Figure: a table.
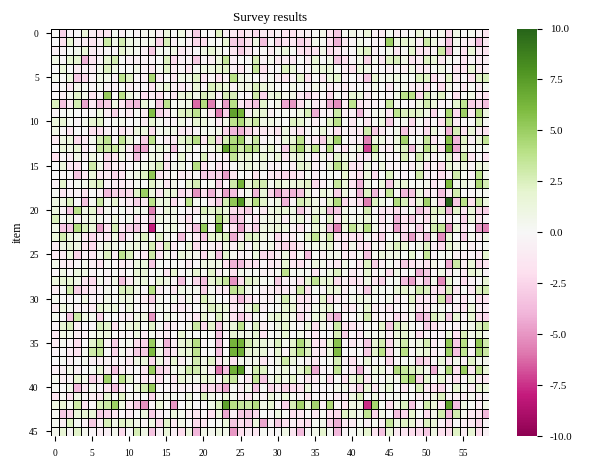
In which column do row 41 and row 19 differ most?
53
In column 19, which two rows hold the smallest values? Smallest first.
8, 18
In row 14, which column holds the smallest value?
11
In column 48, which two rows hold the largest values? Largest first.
39, 7
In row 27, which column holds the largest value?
31
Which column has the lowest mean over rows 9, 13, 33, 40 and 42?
42
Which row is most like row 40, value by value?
16
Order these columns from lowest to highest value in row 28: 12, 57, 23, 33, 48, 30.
48, 30, 33, 57, 12, 23
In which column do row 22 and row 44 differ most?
13
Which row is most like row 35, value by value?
36
